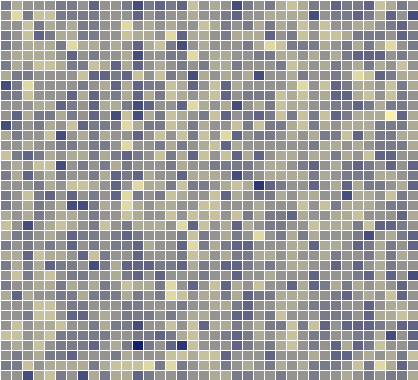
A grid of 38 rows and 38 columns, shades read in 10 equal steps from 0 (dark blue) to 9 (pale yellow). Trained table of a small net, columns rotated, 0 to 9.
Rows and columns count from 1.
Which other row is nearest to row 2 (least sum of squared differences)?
28
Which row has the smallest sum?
27
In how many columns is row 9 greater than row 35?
20
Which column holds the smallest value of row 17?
6
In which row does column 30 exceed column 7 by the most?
21
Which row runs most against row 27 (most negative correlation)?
19
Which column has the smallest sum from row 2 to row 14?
13
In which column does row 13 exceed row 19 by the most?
24
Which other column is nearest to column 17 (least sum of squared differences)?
34
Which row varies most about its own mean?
12
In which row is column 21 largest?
14
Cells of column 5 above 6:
9
